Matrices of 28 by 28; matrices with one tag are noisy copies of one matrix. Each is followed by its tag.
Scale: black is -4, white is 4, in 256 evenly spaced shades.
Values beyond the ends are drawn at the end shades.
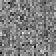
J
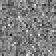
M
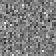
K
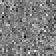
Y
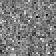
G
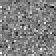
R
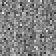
G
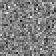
R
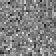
J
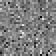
J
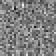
K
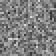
G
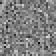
K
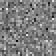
M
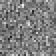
K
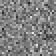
R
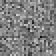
G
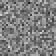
R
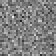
R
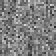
G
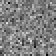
J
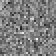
J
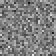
R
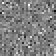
Y
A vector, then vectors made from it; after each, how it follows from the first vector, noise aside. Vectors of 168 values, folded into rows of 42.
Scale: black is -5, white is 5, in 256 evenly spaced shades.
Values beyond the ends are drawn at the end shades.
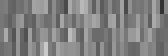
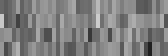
wrapped around, negated.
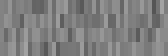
negated, shrunk.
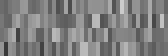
reversed.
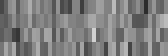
wrapped around, negated.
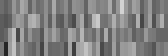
reversed.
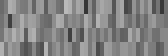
sign-scrambled.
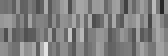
sign-scrambled.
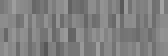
negated, shrunk.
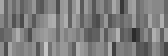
wrapped around, negated.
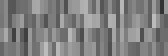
copied.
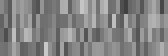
sign-scrambled.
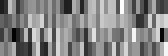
wrapped around, negated, scaled up.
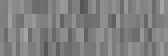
negated, shrunk.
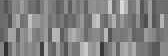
reversed.
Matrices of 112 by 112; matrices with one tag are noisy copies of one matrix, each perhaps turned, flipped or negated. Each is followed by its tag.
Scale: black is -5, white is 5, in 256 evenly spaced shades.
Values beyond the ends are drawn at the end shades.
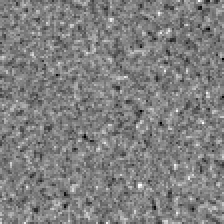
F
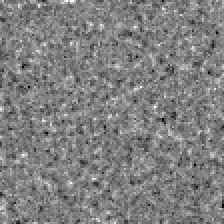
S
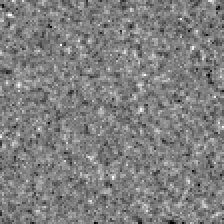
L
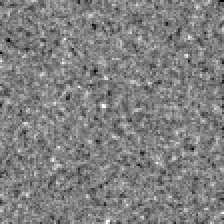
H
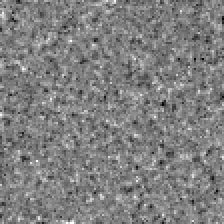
S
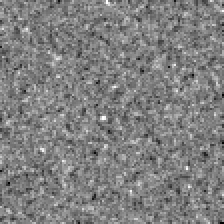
H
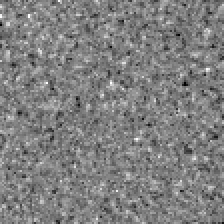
F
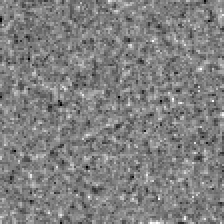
S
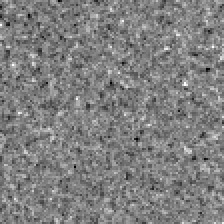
F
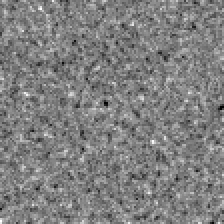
H
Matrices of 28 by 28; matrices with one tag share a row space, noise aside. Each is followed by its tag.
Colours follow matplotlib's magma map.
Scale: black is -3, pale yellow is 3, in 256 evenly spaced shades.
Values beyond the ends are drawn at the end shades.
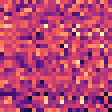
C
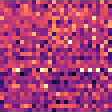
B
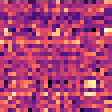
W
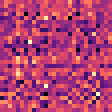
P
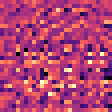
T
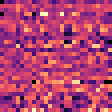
T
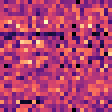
C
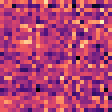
C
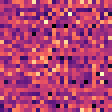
B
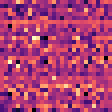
P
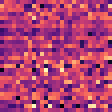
T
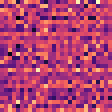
P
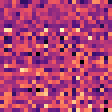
C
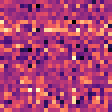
C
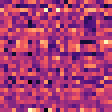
W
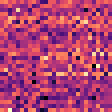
P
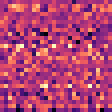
P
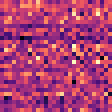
C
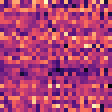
B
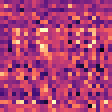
P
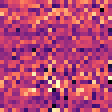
B
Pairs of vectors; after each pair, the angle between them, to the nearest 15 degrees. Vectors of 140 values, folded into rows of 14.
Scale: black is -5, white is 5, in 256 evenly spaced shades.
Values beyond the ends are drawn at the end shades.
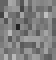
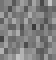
90 degrees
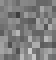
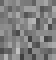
150 degrees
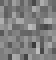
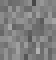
60 degrees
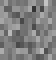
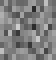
30 degrees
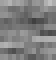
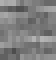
60 degrees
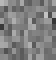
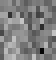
90 degrees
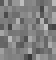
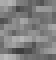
90 degrees
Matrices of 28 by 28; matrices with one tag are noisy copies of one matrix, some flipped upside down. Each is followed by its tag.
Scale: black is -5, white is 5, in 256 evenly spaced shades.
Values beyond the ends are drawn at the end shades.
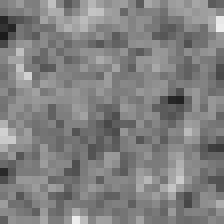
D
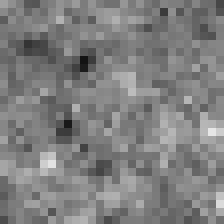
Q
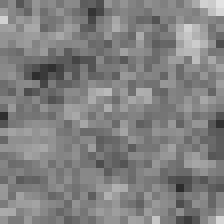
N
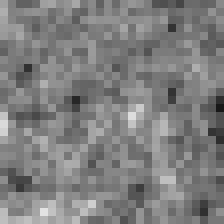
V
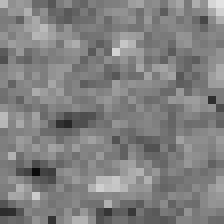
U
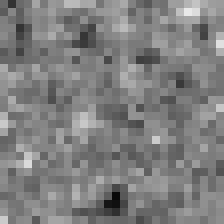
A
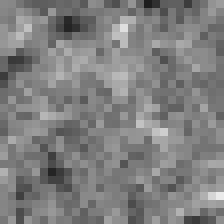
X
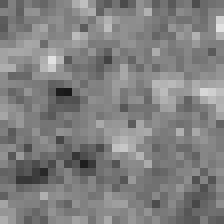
Q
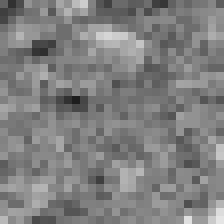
U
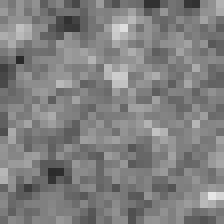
X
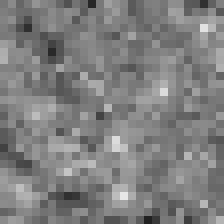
X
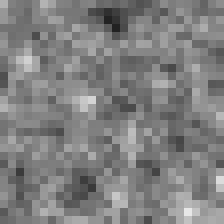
A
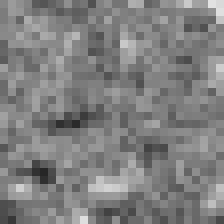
U
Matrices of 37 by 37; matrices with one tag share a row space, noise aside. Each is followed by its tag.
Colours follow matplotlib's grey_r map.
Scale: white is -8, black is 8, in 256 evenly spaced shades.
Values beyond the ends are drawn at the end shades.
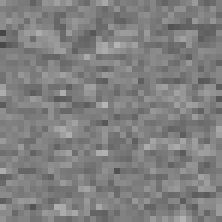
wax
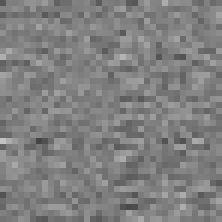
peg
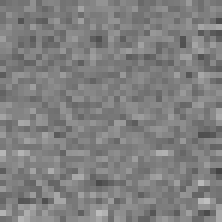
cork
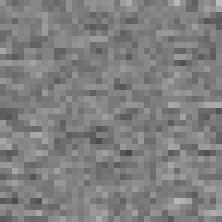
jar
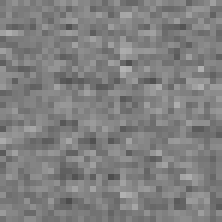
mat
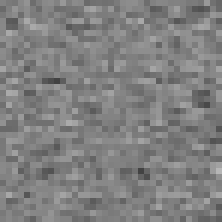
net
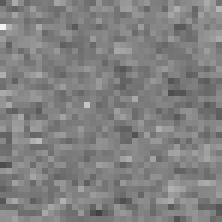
jar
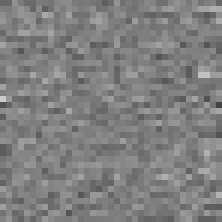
cork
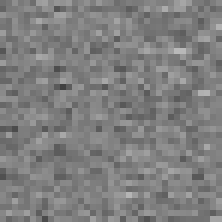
peg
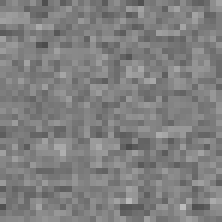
peg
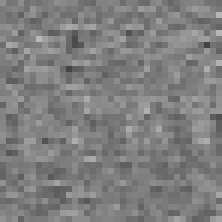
net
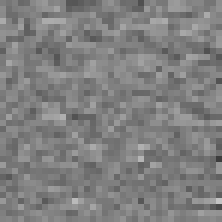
net
